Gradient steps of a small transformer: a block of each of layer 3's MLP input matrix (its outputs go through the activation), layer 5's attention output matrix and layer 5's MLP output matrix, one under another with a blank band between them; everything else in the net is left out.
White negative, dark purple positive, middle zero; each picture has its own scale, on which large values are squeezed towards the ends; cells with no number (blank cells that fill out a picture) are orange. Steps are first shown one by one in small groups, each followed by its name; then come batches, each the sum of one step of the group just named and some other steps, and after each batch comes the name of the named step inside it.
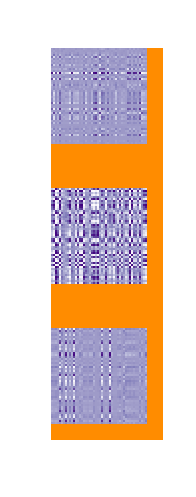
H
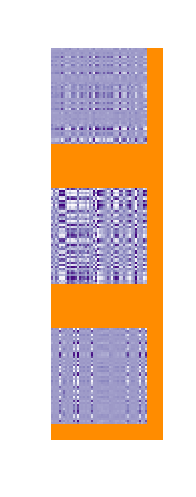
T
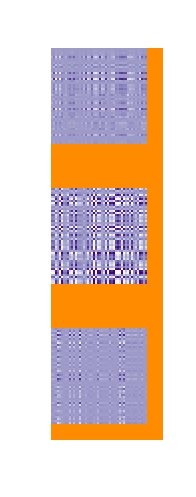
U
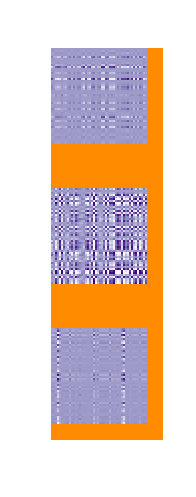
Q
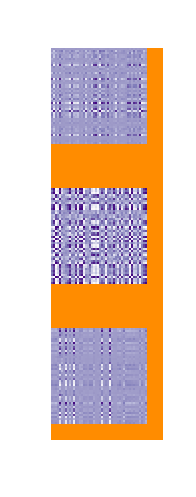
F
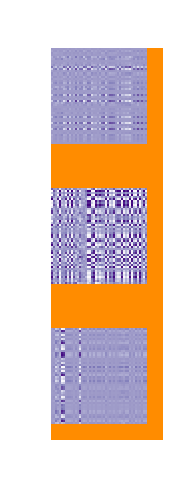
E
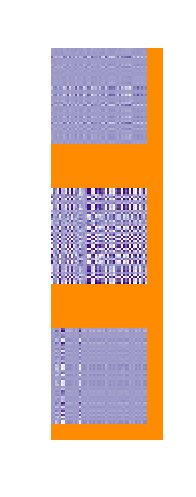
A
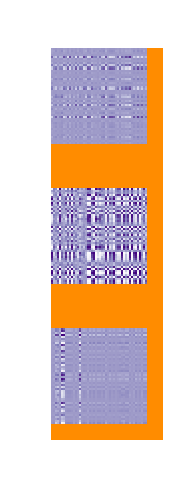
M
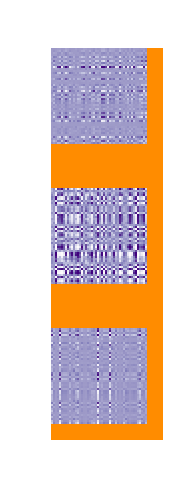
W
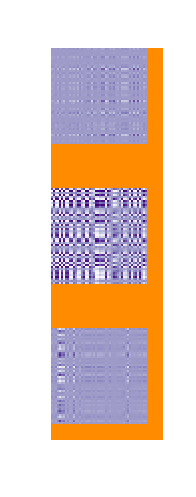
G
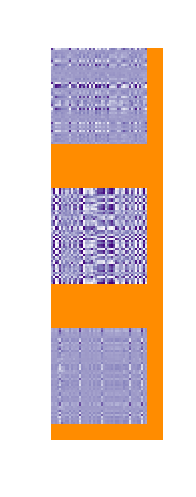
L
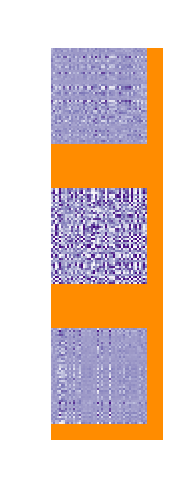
F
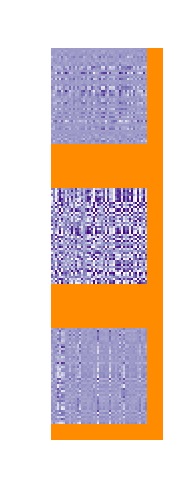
U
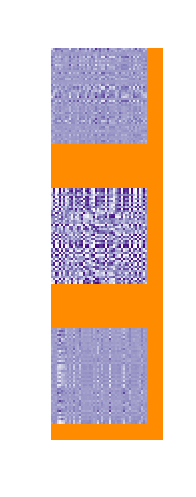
A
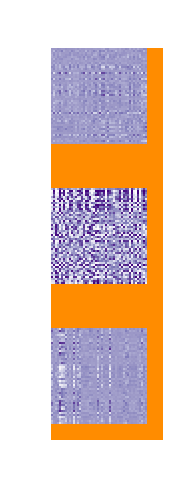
G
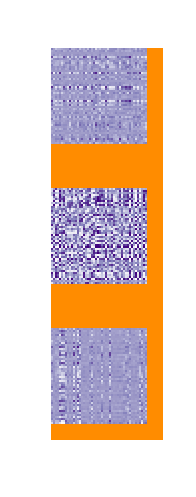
H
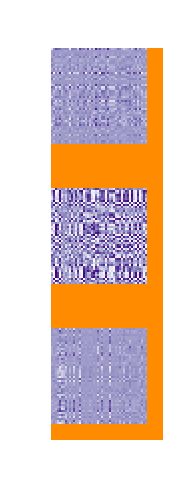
H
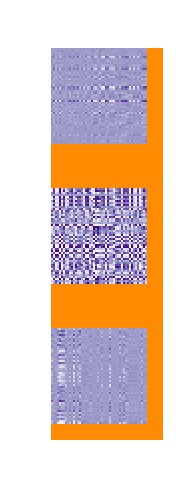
A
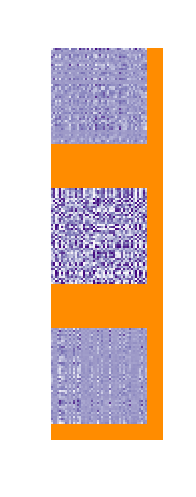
U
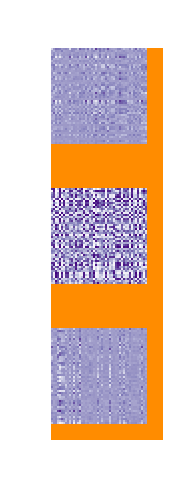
G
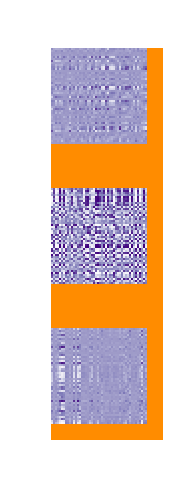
L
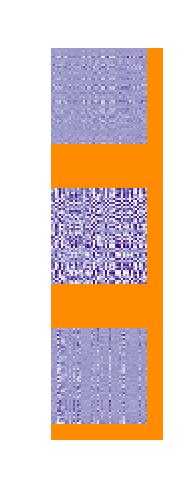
Q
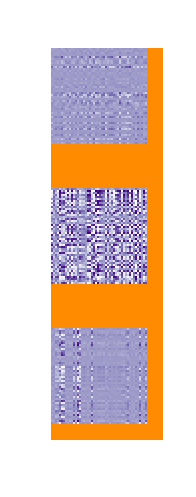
E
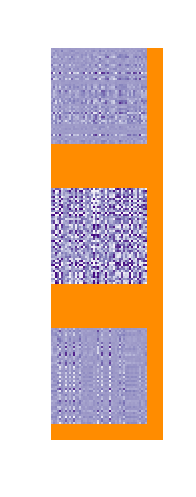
H
